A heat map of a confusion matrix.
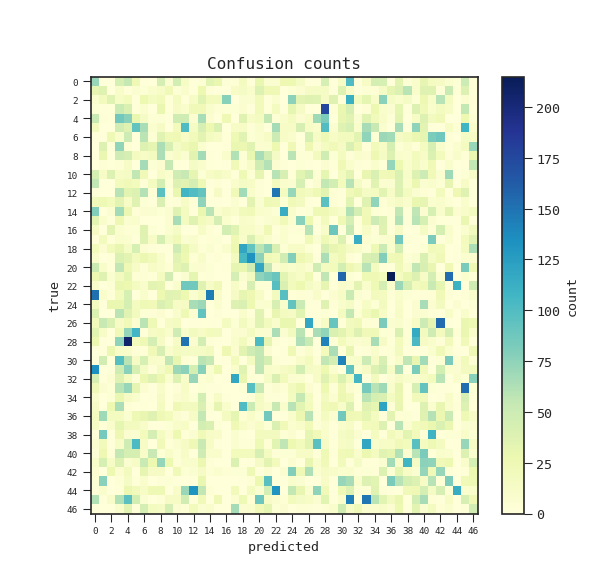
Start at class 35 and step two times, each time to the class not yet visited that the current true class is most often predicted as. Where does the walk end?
19
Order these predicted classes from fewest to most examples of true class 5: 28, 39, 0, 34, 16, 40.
16, 0, 40, 34, 39, 28
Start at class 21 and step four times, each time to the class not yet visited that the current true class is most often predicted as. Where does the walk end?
28
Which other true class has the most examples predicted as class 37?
17
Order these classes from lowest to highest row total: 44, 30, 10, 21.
10, 44, 30, 21
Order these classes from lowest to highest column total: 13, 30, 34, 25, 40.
25, 34, 30, 40, 13
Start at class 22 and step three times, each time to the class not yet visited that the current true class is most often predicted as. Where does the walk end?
11
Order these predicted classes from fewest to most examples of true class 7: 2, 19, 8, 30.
2, 30, 19, 8
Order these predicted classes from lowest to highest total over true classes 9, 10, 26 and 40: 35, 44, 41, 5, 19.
44, 19, 41, 5, 35
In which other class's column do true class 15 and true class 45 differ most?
33
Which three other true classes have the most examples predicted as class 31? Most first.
45, 2, 0
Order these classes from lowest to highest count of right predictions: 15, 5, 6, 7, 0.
7, 15, 6, 0, 5
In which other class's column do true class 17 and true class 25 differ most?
32
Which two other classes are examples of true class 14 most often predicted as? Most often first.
23, 0
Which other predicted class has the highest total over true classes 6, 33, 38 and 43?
41
